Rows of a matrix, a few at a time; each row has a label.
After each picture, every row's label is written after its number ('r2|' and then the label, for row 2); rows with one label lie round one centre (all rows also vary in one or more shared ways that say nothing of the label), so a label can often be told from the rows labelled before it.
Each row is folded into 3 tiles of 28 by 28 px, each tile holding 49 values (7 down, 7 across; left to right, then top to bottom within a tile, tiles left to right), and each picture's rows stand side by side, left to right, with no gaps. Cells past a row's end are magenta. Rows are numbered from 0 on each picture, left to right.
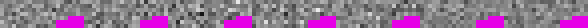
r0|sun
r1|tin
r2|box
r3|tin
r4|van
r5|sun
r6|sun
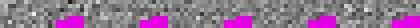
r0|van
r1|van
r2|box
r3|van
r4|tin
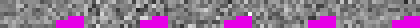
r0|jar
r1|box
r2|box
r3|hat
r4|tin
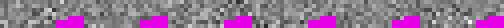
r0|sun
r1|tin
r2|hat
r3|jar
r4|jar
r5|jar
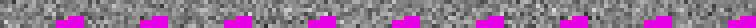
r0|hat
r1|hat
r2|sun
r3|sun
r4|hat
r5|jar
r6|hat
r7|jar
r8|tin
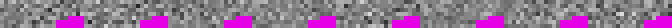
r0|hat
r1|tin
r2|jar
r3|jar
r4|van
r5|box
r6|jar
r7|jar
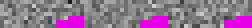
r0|hat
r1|box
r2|van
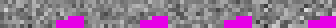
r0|jar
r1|box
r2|hat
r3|jar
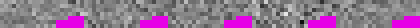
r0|sun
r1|sun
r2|hat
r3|sun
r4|sun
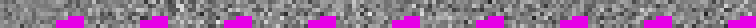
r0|hat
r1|van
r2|van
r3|box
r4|jar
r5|van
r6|van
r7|jar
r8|box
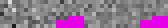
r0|van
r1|tin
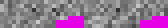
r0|box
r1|van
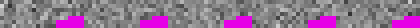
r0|box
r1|hat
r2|hat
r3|box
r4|tin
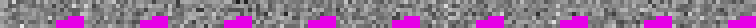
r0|tin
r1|box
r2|hat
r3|hat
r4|van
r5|box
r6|jar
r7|box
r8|box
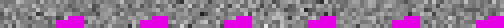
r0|hat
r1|jar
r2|box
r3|tin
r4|hat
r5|tin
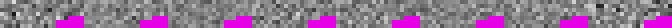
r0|jar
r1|box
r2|box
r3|tin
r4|tin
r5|van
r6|van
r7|jar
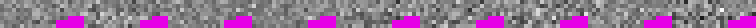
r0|sun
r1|jar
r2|van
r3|box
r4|box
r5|jar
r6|tin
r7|van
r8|sun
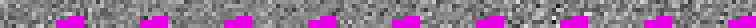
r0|jar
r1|jar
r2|sun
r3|tin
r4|hat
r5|tin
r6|jar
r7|hat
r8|box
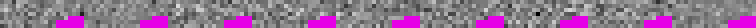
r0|jar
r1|sun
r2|tin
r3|sun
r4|hat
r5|box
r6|box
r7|hat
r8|sun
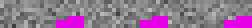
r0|box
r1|sun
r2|sun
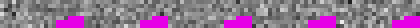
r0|hat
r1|hat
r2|sun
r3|tin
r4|hat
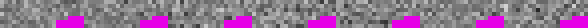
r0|hat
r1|box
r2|jar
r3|van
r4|box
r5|tin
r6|box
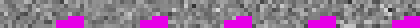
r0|box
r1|sun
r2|jar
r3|tin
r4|tin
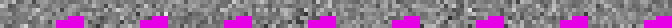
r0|box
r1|sun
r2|box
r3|van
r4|tin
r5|tin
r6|hat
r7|jar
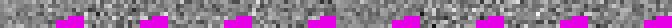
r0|tin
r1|box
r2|jar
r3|tin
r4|box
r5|jar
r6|van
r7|sun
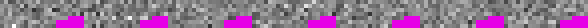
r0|tin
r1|box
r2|sun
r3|box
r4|tin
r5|tin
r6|jar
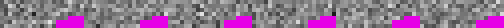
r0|tin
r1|sun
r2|van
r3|jar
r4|van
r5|box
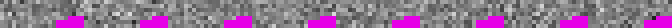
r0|tin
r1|sun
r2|jar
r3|van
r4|box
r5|van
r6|jar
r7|van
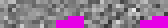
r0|jar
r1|sun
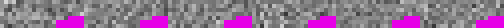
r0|van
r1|van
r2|hat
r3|tin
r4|box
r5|jar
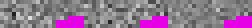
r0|jar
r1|jar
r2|tin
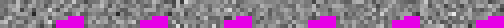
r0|sun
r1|jar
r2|hat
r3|tin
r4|hat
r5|tin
